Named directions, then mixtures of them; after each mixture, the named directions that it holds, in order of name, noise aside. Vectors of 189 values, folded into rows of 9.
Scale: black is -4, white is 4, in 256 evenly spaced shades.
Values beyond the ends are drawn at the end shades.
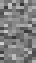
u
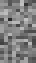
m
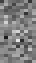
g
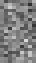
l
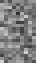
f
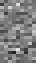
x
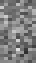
g, m, x.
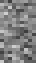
f, m, u.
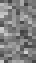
f, m.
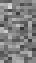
f, l, u.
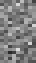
m, x.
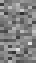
x.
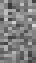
l, m.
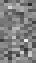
l, m, x.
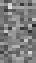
l, u.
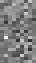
g.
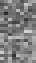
m, u.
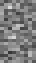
f, l, x.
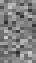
g, l.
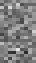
u, x.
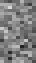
f, l, m.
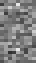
x.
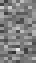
x.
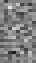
l, x.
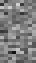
x.
